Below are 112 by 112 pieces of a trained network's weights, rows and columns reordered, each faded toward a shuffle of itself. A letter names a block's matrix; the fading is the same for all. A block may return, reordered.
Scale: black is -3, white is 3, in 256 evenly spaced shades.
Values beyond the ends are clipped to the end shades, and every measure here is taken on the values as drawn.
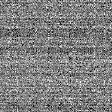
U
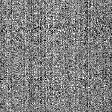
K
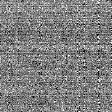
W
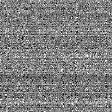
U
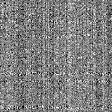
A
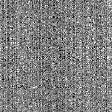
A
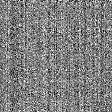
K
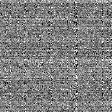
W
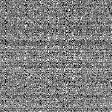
W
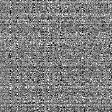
W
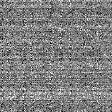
U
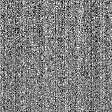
K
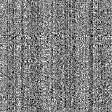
A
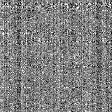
A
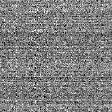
U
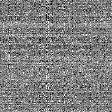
W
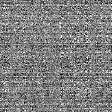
U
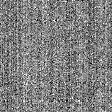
K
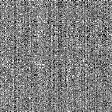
A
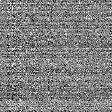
W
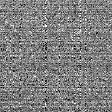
W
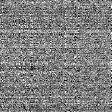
U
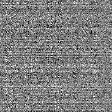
U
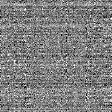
U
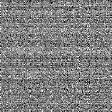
U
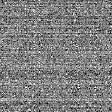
U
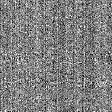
K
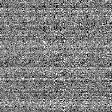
U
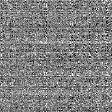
W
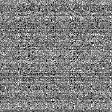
U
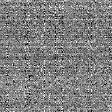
W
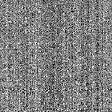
K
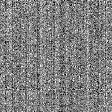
K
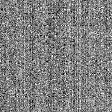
K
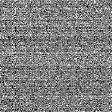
W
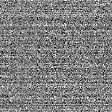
U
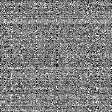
W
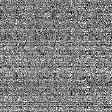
U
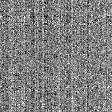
K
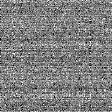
U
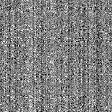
A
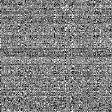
W
